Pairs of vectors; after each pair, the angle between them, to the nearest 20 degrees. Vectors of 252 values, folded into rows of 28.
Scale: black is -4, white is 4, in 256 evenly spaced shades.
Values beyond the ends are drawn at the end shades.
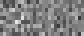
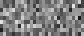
40 degrees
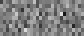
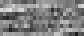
120 degrees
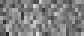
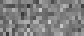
60 degrees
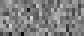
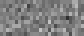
60 degrees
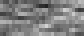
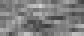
120 degrees
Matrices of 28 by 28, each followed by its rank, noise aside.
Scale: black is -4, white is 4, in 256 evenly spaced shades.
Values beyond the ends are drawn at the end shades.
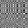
one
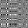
one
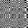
one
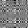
two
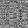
five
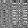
one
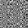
five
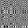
two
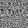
three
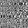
three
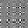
one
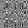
three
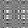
one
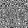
five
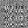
two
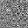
five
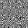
five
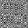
three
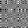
two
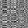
one
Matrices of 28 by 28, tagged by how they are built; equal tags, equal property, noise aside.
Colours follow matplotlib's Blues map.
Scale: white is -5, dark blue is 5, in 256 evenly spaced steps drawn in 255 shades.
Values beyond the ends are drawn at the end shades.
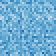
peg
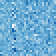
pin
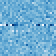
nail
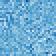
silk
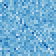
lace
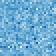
nail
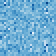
pin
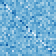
lace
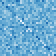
lace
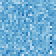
pin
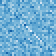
lace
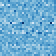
nail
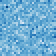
lace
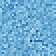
silk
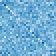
lace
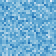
peg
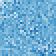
silk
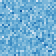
lace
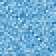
lace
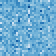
pin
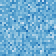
peg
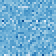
nail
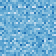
nail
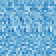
peg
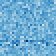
nail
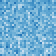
peg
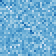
lace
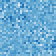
silk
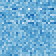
nail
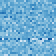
nail
